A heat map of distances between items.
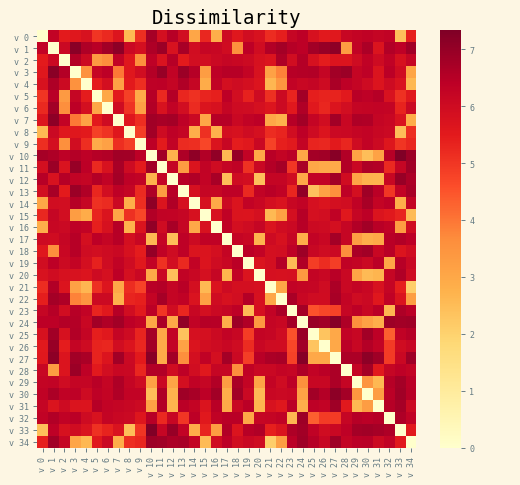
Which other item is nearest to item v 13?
v 25
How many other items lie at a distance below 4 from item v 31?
7
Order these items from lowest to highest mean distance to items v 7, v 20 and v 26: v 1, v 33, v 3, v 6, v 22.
v 22, v 3, v 6, v 33, v 1
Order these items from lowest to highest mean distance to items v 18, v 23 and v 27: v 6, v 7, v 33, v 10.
v 6, v 33, v 7, v 10
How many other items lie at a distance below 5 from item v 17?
7
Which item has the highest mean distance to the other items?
v 1
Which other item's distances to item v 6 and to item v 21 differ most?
v 34
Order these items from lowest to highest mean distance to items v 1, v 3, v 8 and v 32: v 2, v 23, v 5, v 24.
v 23, v 5, v 2, v 24
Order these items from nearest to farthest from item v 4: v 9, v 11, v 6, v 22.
v 22, v 9, v 6, v 11
